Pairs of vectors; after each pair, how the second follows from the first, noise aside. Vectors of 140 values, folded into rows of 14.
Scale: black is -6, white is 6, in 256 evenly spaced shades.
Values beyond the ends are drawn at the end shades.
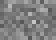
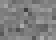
wrapped around, negated, partly zeroed.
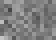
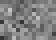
negated.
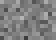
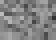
shuffled.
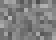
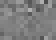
wrapped around, negated, partly zeroed.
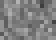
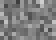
negated.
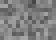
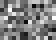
reversed, scaled up.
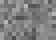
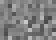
shuffled.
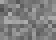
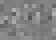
wrapped around, negated, partly zeroed.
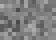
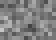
negated.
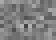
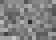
shuffled.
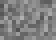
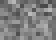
shuffled.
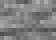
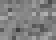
wrapped around, negated, partly zeroed.
